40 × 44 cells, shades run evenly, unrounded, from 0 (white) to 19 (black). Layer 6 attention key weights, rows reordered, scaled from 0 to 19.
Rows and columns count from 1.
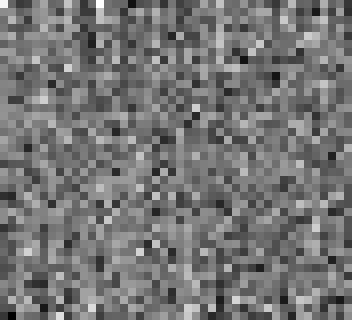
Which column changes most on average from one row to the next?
20
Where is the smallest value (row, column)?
1, 13
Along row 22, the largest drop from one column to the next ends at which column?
21
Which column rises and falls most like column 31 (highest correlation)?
38
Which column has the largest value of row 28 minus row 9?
9
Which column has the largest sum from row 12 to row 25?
28
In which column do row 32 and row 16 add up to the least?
4
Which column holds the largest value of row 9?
43
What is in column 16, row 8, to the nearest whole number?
14
